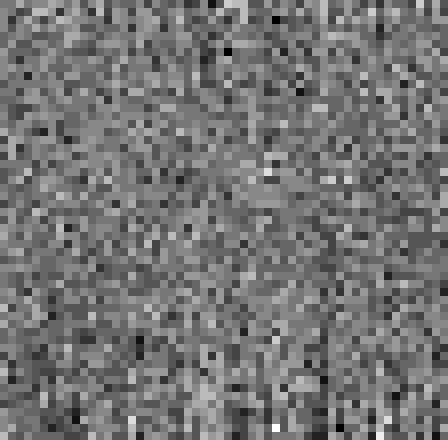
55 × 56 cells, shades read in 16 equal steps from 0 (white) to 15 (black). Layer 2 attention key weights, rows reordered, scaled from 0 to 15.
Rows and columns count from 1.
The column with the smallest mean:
32
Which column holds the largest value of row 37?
56
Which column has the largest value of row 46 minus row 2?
41
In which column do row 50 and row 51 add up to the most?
50
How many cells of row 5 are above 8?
19
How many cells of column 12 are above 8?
19
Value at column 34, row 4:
8
